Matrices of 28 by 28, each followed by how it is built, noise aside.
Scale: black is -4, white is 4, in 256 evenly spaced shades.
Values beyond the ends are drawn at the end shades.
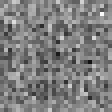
blocks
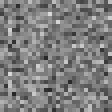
repeating rows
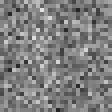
repeating rows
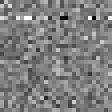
uneven rows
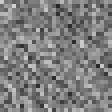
Toeplitz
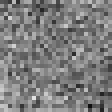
smooth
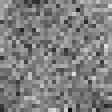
smooth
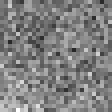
smooth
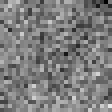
smooth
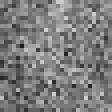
smooth
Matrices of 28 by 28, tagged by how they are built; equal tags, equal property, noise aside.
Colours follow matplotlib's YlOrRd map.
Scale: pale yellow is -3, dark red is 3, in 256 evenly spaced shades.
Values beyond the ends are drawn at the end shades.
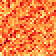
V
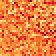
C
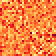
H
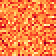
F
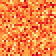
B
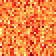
F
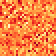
H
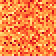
B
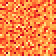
B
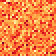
V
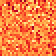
C
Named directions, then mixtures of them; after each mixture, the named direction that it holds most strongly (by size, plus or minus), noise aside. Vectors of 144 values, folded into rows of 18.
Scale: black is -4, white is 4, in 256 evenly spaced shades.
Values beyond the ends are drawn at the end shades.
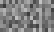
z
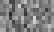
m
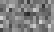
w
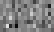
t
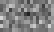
w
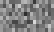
m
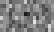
m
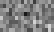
z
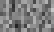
m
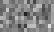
w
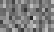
z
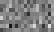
w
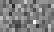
m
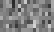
t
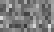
w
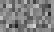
t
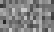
z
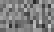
t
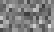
w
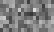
w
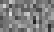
z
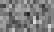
m
